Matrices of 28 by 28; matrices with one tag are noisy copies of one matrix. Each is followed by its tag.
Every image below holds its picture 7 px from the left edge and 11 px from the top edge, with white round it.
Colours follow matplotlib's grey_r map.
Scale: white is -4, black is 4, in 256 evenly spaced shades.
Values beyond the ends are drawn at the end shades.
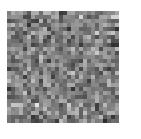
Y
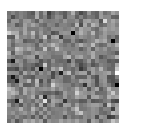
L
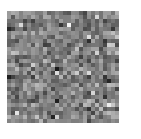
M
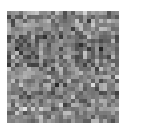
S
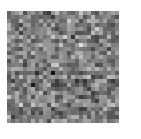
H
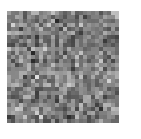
Y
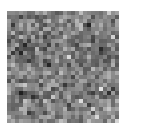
S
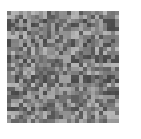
M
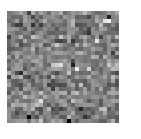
H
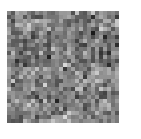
S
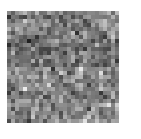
S
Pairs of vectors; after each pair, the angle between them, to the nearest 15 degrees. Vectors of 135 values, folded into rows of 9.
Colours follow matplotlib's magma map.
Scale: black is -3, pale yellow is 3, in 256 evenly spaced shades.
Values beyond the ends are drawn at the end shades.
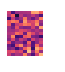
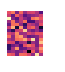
105 degrees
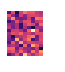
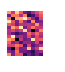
135 degrees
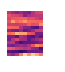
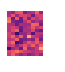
105 degrees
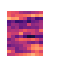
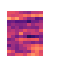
15 degrees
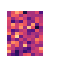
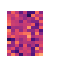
75 degrees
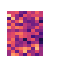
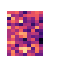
30 degrees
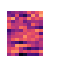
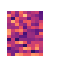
135 degrees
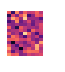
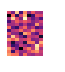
30 degrees
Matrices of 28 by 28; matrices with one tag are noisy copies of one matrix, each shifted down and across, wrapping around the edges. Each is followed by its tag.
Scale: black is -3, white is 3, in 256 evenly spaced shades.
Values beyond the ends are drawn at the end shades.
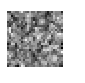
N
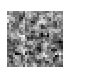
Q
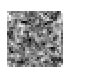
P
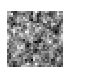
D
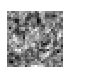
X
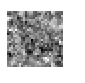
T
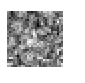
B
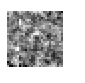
Q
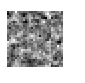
Q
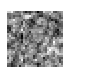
B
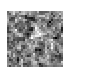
P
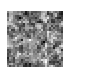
Q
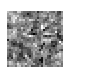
B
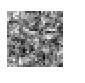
B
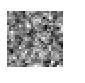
N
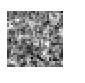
Q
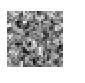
N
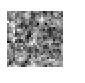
Q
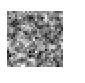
N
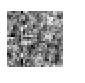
B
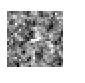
P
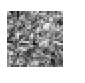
B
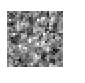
D
